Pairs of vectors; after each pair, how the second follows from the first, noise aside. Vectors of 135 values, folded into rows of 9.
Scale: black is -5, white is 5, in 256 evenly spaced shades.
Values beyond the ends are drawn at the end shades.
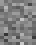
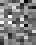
wrapped around, negated, scaled up.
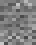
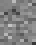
wrapped around, negated, partly zeroed.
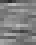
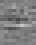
wrapped around, negated, partly zeroed.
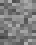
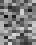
wrapped around, negated, scaled up.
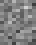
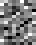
reversed, negated, scaled up.
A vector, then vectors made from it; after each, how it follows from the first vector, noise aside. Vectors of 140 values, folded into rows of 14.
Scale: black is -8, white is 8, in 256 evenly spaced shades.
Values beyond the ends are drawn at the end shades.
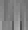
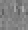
wrapped around, negated, partly zeroed.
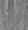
reversed, negated, shrunk.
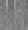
reversed, negated, shrunk.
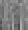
negated.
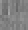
wrapped around, negated, shrunk.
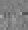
wrapped around, negated, partly zeroed.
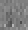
wrapped around, negated, partly zeroed.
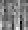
scaled up.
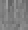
reversed, negated, shrunk.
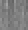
reversed, negated, shrunk.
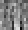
scaled up.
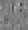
wrapped around, partly zeroed.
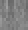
reversed, negated, shrunk.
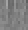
reversed, negated, shrunk.
